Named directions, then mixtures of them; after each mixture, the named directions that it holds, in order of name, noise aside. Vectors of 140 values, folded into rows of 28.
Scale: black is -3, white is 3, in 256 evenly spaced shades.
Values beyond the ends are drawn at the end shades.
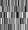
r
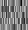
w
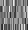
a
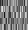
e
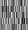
w.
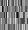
r, w.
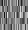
e, r, w.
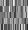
a.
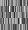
a, w.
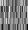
a, e.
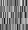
e, w.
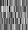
e, w.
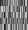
e.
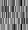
w.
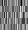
e, r, w.
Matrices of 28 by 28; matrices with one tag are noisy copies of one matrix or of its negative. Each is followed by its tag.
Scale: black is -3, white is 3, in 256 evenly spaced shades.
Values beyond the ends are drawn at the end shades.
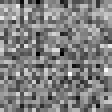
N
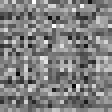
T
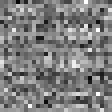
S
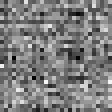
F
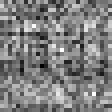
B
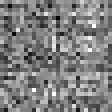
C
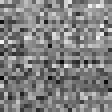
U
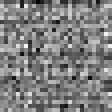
N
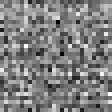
N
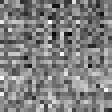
U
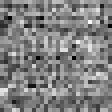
C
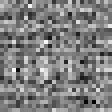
T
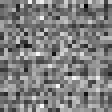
N
